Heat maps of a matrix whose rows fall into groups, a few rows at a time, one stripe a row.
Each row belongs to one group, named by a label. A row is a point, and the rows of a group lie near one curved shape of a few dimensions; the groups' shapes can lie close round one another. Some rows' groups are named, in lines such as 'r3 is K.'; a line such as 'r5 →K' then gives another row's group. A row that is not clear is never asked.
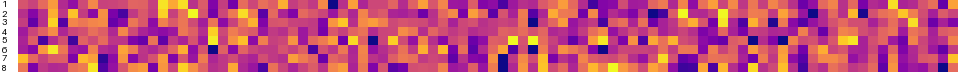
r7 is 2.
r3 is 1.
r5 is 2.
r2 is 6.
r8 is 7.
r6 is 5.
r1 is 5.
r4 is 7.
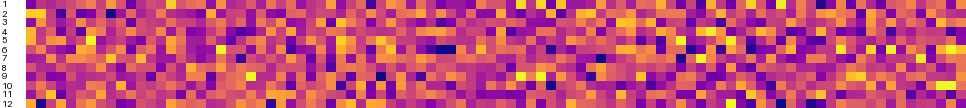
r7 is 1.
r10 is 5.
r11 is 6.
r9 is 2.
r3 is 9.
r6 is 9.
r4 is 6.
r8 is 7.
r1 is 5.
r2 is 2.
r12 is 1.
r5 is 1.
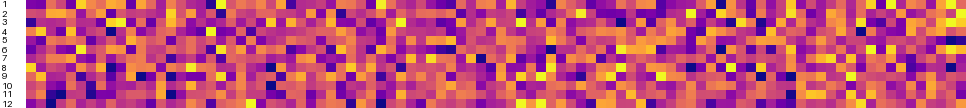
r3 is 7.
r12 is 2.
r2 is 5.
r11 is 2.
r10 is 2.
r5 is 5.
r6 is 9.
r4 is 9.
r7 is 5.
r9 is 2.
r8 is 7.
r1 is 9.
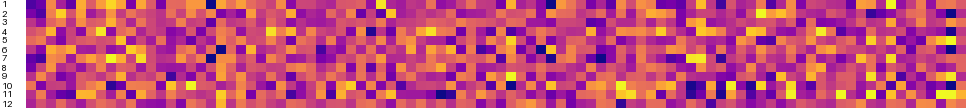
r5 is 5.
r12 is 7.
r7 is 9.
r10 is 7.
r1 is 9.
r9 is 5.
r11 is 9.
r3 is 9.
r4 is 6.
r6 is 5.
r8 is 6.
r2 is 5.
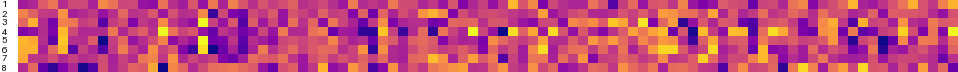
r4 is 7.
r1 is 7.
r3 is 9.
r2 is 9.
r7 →6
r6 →9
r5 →9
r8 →2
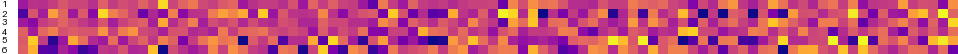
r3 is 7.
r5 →9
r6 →2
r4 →9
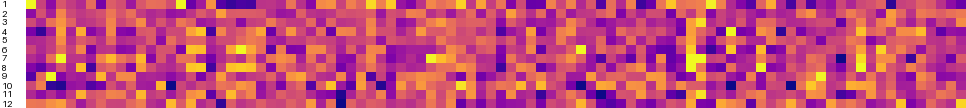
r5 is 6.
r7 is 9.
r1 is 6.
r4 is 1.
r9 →6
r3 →9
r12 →5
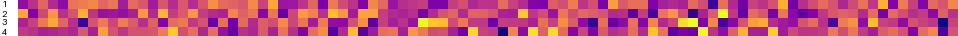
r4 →5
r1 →9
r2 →1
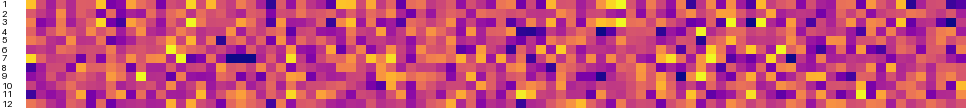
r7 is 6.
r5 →2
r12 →2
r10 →7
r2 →6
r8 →9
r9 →1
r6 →5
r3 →7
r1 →7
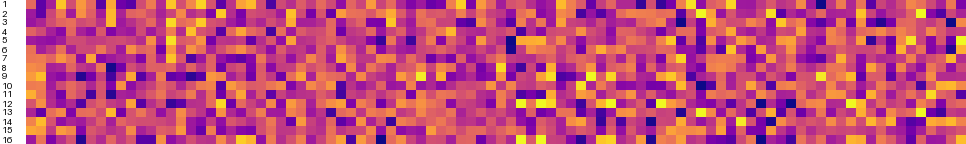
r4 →2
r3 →5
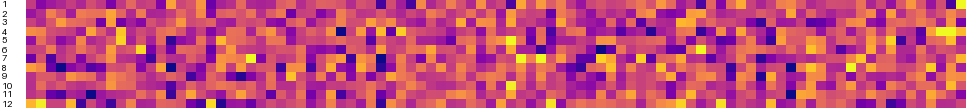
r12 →9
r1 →7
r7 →2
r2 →9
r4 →5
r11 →2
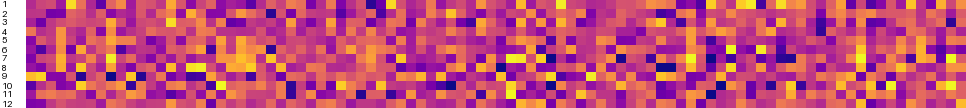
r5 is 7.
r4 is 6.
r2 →2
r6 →1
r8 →6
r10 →9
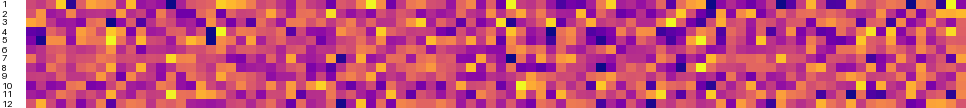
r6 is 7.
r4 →9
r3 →2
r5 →9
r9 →7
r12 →5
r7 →5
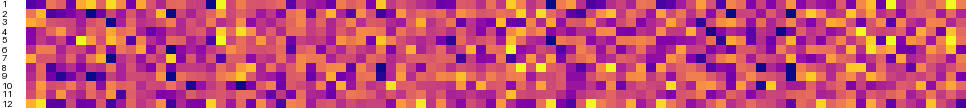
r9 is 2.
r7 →2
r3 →2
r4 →7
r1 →9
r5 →9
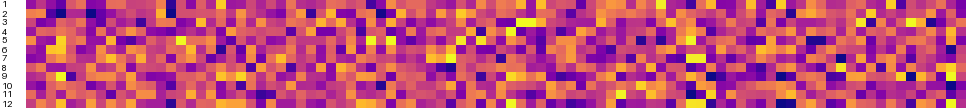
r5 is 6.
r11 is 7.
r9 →7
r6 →5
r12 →7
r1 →5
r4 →5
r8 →9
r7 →9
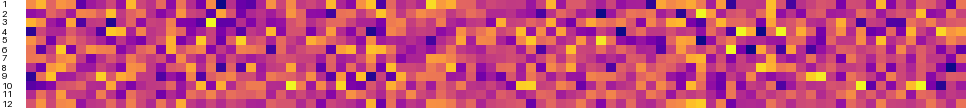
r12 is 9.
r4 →7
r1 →9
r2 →1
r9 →6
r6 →1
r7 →9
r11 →7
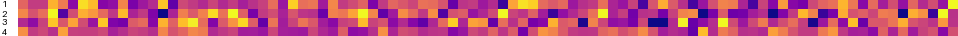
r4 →7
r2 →7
